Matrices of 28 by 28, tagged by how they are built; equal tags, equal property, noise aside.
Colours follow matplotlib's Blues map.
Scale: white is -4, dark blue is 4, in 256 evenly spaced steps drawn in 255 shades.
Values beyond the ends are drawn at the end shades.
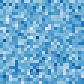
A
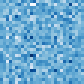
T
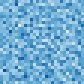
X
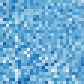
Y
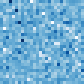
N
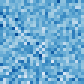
Y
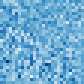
Y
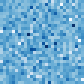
N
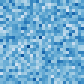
A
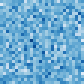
A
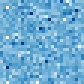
N
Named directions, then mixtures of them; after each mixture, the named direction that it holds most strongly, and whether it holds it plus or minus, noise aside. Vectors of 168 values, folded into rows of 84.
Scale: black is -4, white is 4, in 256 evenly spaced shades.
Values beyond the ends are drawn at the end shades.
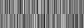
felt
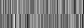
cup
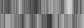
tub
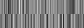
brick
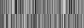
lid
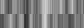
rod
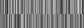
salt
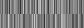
felt, plus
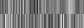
brick, minus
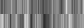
rod, minus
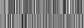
salt, minus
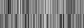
brick, plus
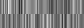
brick, minus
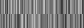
salt, plus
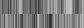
tub, plus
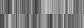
rod, plus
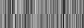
lid, minus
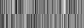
lid, plus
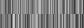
cup, plus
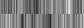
tub, plus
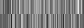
salt, plus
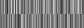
salt, plus
